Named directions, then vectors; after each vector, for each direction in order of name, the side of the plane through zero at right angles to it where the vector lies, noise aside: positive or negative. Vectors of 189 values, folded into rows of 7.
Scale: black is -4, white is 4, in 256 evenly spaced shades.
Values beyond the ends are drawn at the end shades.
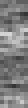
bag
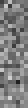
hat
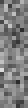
negative, positive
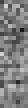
negative, positive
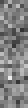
negative, positive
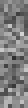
positive, positive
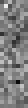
negative, positive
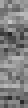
negative, negative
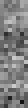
negative, negative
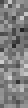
negative, positive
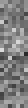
positive, negative
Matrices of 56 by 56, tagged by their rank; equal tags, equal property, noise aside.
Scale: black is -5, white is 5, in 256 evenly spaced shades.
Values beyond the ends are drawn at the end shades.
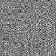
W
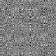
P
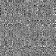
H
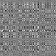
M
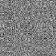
W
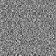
W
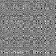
P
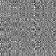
H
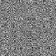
W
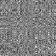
H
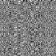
H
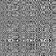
P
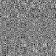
W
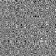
H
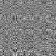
H
